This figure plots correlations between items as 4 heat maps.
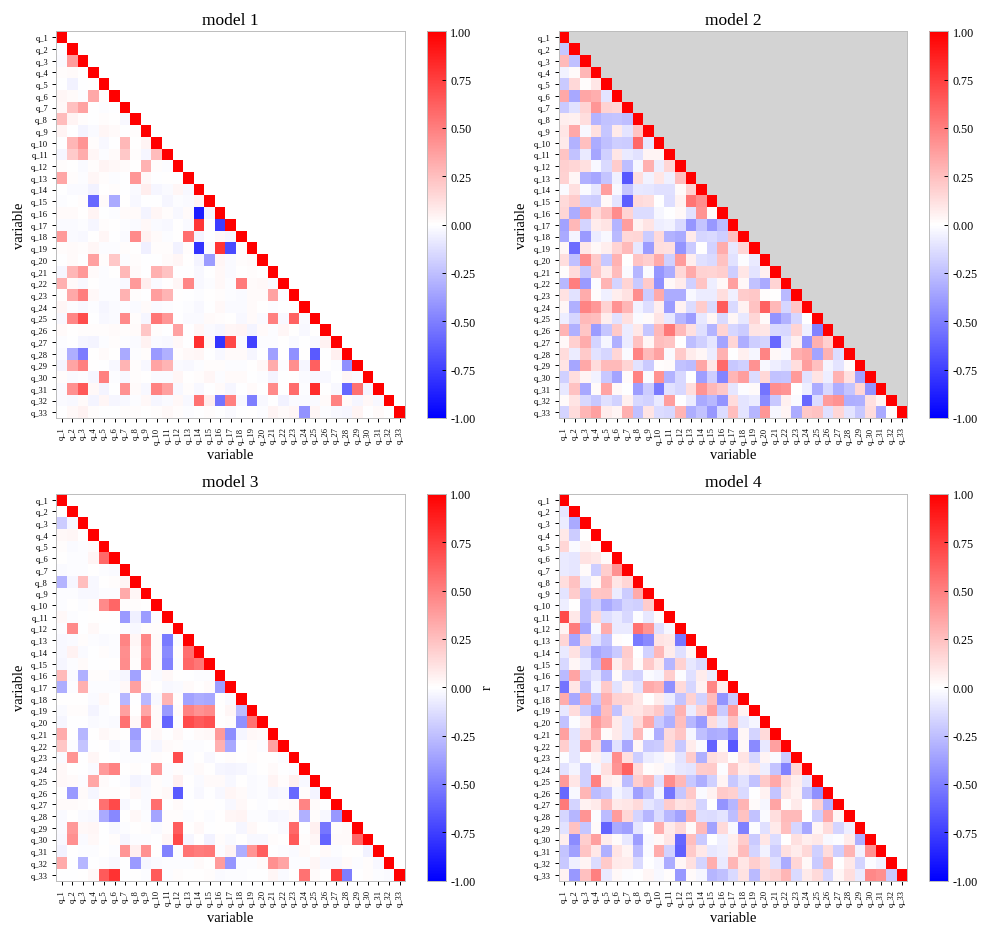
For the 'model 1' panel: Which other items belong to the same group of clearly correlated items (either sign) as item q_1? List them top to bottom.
q_8, q_13, q_18, q_22
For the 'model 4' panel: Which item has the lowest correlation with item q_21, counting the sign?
q_17
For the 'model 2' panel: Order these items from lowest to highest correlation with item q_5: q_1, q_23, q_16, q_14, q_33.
q_1, q_23, q_33, q_16, q_14
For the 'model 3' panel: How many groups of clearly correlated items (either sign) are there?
5
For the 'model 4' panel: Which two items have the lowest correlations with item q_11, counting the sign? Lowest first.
q_26, q_17
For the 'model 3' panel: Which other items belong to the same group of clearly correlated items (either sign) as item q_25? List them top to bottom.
q_4
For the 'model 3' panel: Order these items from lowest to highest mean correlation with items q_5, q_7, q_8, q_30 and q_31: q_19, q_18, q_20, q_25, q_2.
q_18, q_25, q_2, q_19, q_20
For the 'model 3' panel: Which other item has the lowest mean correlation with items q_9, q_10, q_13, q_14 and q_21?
q_11
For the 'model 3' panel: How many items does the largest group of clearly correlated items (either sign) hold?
10
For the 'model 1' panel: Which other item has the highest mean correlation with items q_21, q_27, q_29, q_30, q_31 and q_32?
q_25
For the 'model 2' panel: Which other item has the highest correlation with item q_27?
q_32
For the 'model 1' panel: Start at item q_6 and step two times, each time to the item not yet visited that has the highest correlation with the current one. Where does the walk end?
q_20
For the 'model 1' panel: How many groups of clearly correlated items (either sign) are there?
7
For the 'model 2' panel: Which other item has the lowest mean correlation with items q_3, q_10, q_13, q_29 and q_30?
q_22
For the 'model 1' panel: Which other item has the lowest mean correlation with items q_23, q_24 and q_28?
q_33
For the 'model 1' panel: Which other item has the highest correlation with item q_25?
q_31
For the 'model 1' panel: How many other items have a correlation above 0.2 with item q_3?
9
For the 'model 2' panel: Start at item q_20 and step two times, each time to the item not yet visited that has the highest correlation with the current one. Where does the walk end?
q_16
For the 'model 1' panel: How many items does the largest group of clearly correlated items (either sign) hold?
11
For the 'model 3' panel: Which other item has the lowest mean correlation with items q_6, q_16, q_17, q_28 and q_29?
q_26
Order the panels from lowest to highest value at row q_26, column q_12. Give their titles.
model 3, model 4, model 2, model 1
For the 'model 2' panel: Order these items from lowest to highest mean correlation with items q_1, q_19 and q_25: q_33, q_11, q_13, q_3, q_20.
q_13, q_33, q_20, q_11, q_3
